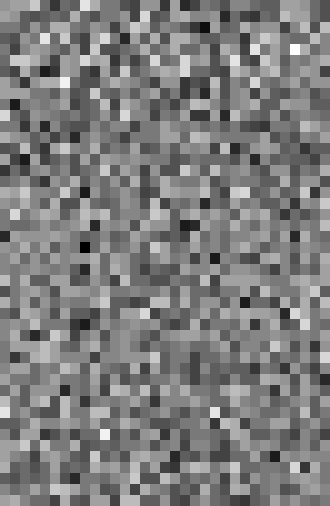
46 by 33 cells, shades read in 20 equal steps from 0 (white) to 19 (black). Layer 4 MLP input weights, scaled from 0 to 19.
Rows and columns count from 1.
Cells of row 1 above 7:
25
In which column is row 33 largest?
2
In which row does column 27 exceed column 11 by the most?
40
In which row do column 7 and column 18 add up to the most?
43
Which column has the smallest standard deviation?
12
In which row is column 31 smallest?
30
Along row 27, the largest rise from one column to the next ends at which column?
33
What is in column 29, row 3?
14
